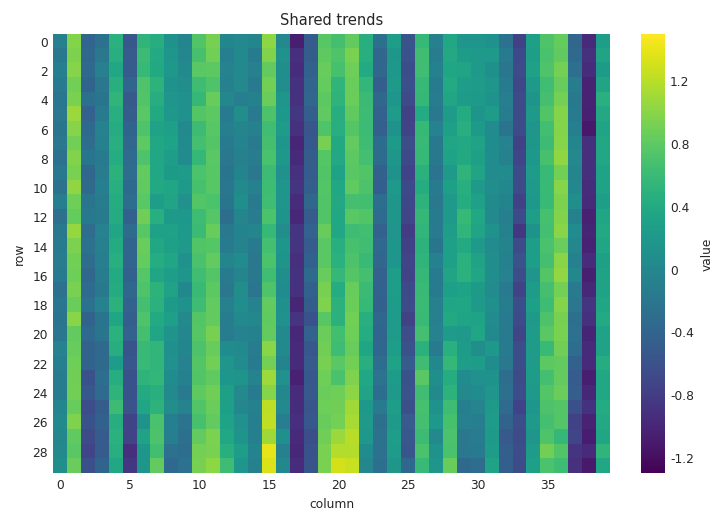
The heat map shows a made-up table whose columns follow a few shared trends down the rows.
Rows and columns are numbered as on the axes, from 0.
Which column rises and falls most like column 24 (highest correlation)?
19
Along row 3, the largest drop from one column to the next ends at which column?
2
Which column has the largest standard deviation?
37
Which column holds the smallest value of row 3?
38
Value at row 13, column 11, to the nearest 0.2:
0.8
